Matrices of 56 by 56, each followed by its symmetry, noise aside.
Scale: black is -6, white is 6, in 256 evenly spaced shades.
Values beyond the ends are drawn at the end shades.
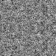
mirrored top to bottom.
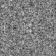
mirrored top to bottom.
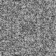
mirrored top to bottom.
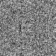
mirrored top to bottom.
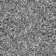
same after a half turn.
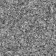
symmetric.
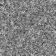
symmetric.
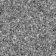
same after a half turn.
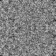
mirrored top to bottom.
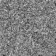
symmetric.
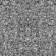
mirrored left to right.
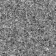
no symmetry.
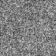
symmetric.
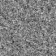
antisymmetric.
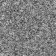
symmetric.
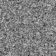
antisymmetric.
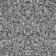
mirrored left to right.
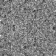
mirrored top to bottom.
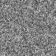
no symmetry.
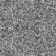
mirrored top to bottom.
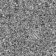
symmetric.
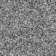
no symmetry.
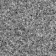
no symmetry.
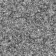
same after a half turn.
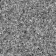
no symmetry.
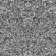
mirrored left to right.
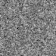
no symmetry.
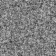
antisymmetric.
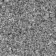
antisymmetric.
